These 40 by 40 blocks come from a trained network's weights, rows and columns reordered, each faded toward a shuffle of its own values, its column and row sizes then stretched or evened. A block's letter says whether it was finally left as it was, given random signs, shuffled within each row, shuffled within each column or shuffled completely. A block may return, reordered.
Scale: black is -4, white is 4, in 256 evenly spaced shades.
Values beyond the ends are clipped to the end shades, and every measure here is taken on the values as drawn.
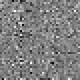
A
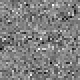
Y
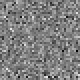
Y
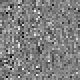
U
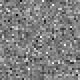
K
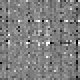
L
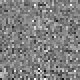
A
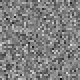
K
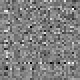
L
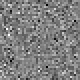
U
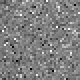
K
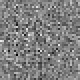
A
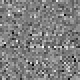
Y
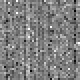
U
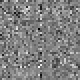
A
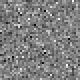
K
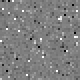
K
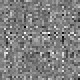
L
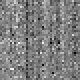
L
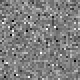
K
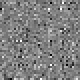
A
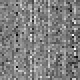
U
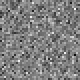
K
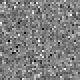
K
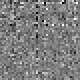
A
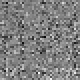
A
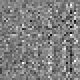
L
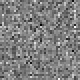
U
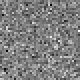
K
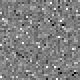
K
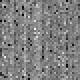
U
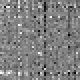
L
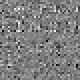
A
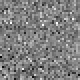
K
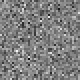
U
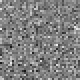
A
